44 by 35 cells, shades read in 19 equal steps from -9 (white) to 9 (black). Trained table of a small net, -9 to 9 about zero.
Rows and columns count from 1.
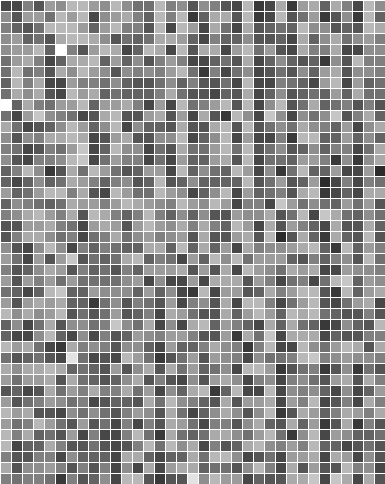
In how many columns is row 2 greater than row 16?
16
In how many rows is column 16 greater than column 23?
23
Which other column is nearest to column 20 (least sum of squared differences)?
13
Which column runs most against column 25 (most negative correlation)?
8
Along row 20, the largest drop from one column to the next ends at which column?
30
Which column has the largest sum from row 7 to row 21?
24
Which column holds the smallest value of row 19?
26
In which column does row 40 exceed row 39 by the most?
27
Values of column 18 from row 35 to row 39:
-1 -3 0 4 1
